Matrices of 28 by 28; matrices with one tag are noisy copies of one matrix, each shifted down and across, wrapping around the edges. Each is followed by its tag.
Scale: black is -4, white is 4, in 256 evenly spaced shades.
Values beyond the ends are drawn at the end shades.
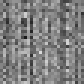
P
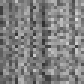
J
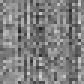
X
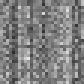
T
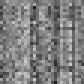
T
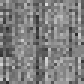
X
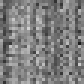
J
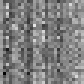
T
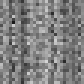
J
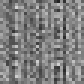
P
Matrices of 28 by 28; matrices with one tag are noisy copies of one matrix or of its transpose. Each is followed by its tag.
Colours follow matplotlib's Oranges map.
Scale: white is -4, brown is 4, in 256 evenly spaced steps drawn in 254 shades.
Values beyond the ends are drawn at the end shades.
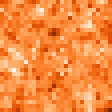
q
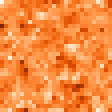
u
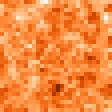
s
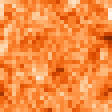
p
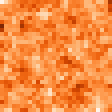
u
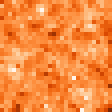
q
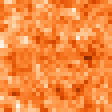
s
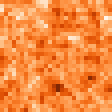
s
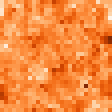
p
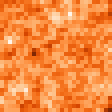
q
